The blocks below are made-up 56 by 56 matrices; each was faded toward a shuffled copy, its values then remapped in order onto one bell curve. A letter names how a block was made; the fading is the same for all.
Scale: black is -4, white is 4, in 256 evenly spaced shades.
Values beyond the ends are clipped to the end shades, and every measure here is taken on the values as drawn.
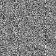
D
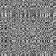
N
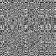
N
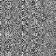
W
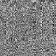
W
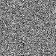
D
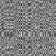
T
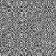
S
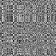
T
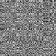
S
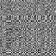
N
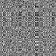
T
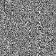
D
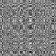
T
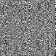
W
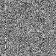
D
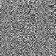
W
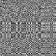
N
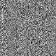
D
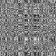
T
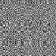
S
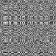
N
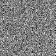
D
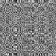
S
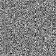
D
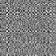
N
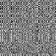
T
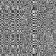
T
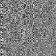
W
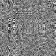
W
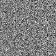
D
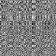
T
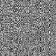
W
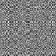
T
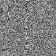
D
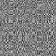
S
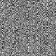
W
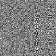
W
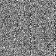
D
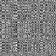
N
